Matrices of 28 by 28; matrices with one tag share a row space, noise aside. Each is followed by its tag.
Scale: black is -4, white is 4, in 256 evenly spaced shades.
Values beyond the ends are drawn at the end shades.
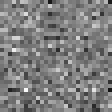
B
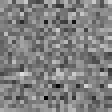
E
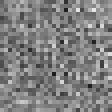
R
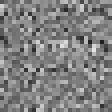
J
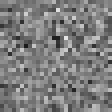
E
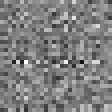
E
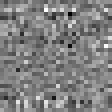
E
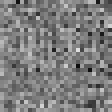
R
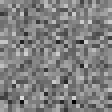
E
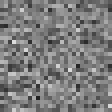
B
